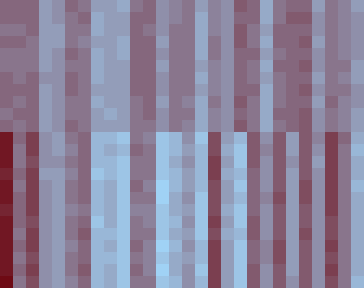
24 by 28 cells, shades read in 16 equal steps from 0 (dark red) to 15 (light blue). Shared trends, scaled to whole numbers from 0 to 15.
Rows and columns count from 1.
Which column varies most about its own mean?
19
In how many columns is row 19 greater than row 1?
14
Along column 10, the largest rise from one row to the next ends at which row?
12
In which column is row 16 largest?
13
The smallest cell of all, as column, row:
1, 24
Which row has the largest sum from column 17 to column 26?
7
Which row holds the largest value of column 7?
4
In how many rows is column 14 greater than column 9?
5
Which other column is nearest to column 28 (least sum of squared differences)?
9
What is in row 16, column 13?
15
